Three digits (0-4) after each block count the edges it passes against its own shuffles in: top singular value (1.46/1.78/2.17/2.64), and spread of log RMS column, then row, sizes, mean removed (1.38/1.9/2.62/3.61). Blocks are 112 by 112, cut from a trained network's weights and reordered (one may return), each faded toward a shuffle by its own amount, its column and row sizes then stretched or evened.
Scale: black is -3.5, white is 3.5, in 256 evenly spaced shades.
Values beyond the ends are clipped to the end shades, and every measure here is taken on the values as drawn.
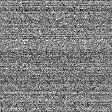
3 2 1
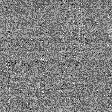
0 2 0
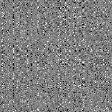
3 3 2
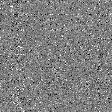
0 1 2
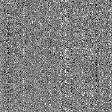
2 3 1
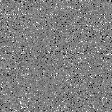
1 1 2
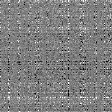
3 4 2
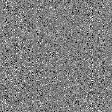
1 3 0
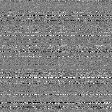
2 1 4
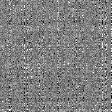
1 4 0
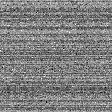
4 0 0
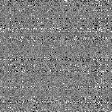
0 3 4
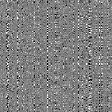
4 4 1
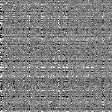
4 4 2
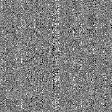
2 3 1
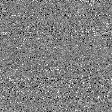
0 0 3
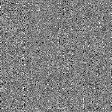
0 3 2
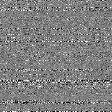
3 0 4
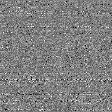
0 1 3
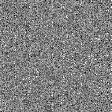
1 2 0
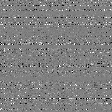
2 1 4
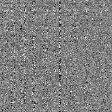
0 3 0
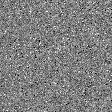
0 0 0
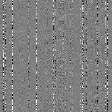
3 4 1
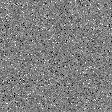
0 0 1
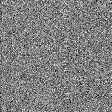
1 0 0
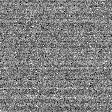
2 1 0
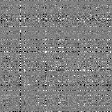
1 3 4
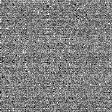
2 3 0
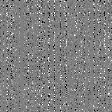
2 4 1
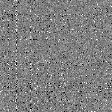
1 2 2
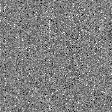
0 2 0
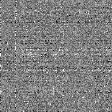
1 3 2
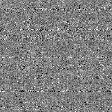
1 1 3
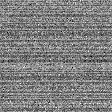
4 1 0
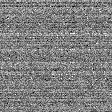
3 0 1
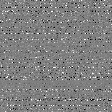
0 0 4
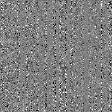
0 4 1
